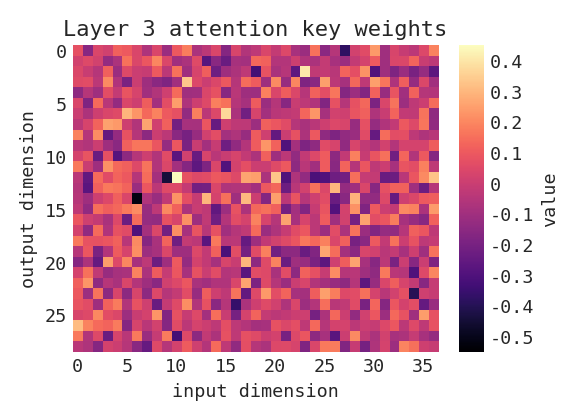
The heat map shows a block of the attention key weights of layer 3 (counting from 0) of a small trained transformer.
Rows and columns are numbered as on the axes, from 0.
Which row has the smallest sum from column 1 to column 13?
10
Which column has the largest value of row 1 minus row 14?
6
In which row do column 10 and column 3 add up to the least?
27
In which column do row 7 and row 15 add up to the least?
14
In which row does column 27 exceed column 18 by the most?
2
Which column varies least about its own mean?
33
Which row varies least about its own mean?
26
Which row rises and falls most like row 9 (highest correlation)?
1
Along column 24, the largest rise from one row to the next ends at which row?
13
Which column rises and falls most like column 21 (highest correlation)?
24
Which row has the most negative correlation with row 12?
18
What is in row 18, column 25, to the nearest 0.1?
0.2
